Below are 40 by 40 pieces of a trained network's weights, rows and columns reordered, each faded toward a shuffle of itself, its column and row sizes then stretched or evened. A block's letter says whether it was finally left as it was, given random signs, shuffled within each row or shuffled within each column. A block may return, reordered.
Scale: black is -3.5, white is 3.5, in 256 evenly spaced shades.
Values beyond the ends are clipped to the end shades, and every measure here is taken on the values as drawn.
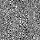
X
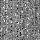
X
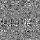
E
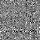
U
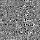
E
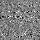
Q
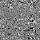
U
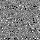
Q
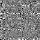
E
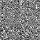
E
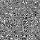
U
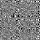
E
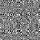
E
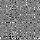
U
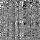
E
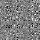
E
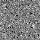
Q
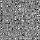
U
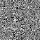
U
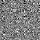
U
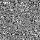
Q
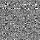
U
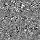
Q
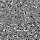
Q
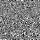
Q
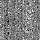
X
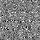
Q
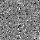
X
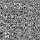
E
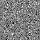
X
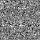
Q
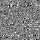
Q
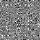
U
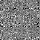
U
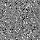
X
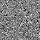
X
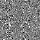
X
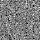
X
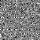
U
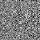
U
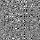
U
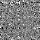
U
